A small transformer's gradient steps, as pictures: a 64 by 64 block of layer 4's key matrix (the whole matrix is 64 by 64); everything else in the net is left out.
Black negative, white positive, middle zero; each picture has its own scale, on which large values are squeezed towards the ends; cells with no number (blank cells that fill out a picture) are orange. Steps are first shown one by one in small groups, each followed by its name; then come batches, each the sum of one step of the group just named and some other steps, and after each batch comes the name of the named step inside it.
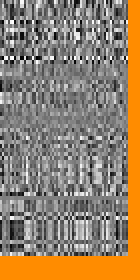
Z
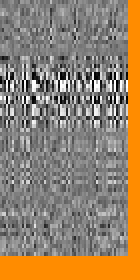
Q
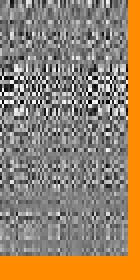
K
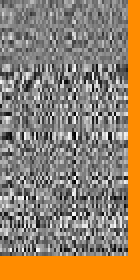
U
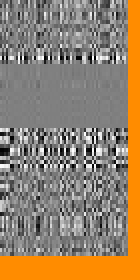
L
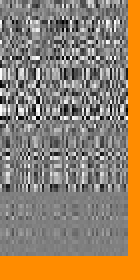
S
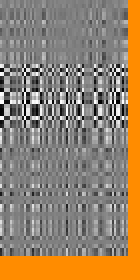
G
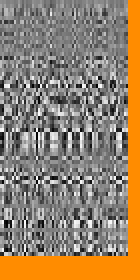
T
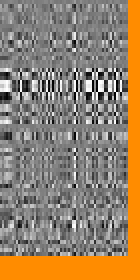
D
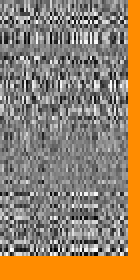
Q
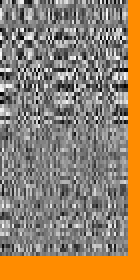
U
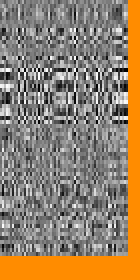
U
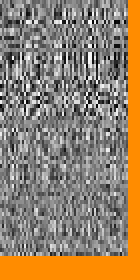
K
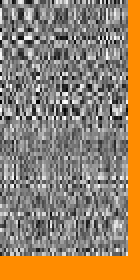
S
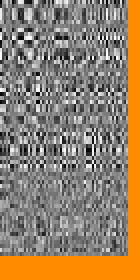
L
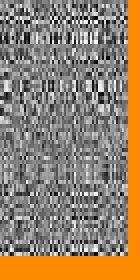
D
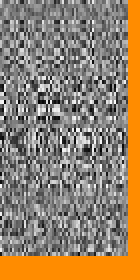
T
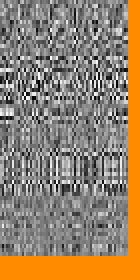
Q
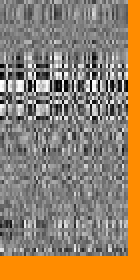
T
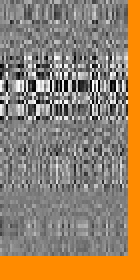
K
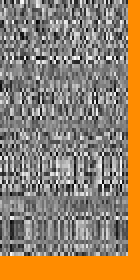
Z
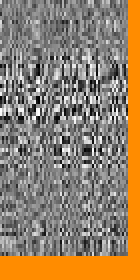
S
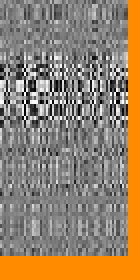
G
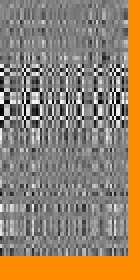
G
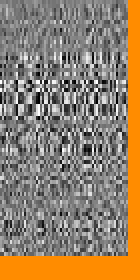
T
